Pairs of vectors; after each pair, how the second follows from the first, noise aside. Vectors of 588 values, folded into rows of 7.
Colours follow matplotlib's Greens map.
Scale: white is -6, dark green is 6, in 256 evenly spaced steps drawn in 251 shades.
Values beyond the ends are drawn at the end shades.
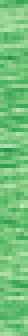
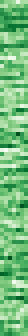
negated, scaled up.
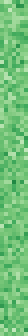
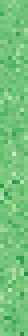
reversed, negated, partly zeroed.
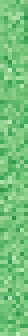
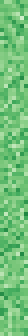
wrapped around, negated.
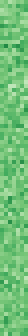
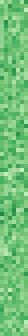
wrapped around, negated.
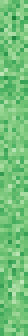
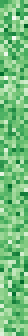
negated, scaled up.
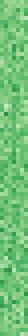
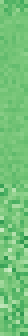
negated, partly zeroed.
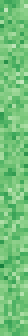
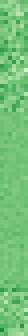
reversed, negated, partly zeroed.
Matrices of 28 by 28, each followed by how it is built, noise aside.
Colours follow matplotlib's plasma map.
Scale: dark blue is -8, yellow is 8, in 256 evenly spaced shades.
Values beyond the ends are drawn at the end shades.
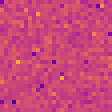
sparse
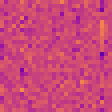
uneven columns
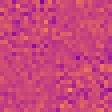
block diagonal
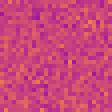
noise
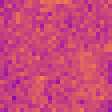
smooth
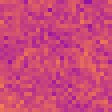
smooth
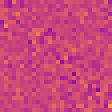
block diagonal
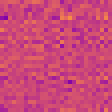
low rank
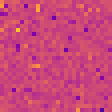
sparse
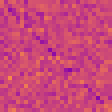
diagonal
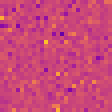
sparse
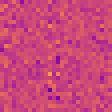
uneven columns
